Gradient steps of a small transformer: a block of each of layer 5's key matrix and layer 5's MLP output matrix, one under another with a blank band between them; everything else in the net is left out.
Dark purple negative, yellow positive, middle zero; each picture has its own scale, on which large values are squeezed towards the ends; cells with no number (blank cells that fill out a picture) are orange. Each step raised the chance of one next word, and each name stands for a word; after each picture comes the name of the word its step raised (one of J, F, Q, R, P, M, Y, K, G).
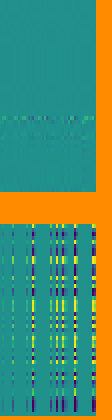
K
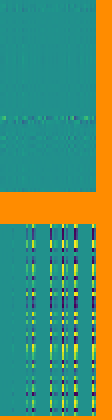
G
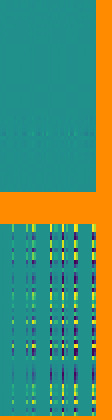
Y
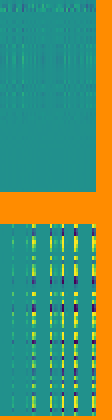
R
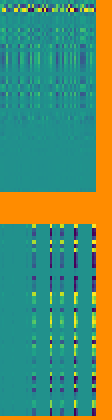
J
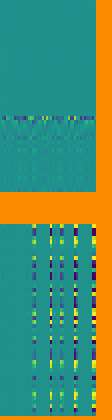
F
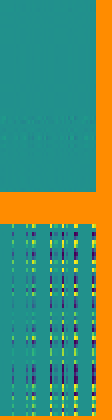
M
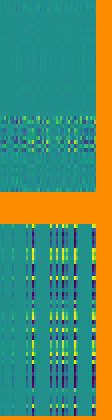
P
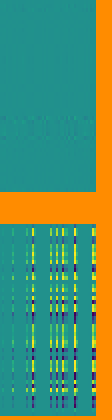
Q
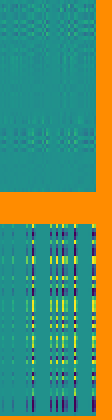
K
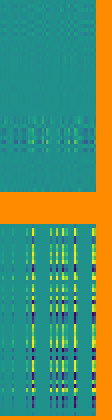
Q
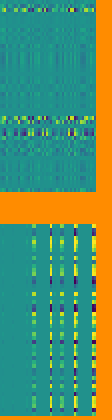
R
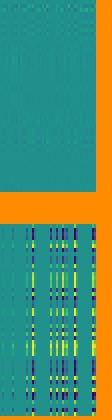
G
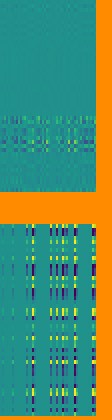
F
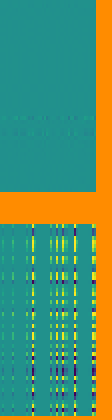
R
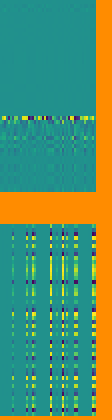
R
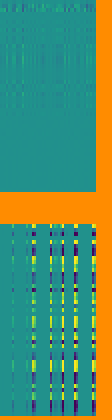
K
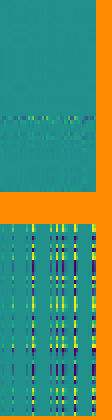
Y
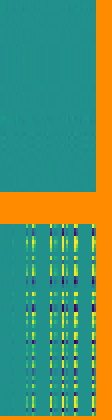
R
